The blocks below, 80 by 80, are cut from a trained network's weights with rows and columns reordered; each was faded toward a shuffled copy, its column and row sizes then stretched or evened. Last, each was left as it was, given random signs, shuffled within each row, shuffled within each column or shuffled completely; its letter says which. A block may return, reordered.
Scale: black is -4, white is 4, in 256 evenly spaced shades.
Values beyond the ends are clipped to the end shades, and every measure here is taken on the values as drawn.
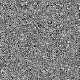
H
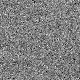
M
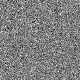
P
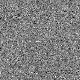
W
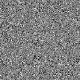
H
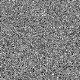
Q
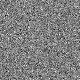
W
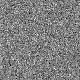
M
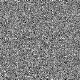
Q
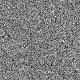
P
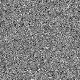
W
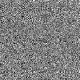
H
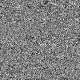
W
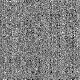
H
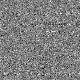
W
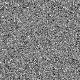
W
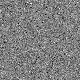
M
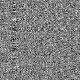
H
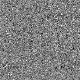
Q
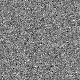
M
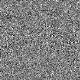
Q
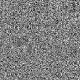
H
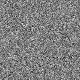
W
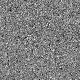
M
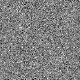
Q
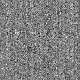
H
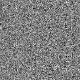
Q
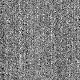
P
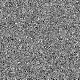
W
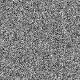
P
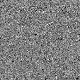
W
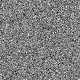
M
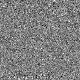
W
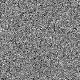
W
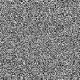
H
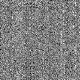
H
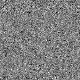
W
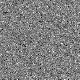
W
